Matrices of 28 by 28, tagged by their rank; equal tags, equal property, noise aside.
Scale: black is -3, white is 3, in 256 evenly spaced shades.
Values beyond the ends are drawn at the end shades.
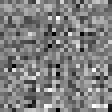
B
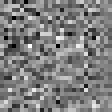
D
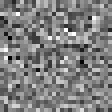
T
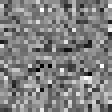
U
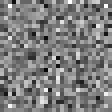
T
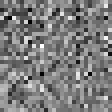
B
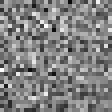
T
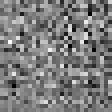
B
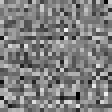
B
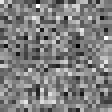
B
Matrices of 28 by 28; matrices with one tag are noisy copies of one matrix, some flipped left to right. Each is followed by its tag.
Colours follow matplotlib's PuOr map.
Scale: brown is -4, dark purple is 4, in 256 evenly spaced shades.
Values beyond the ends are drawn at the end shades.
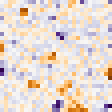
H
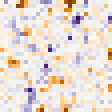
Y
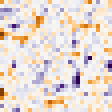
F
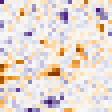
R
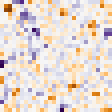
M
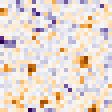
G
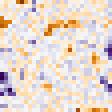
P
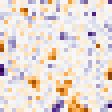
H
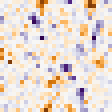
Y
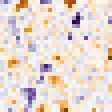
Y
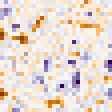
F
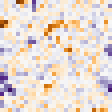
P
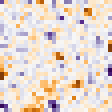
H
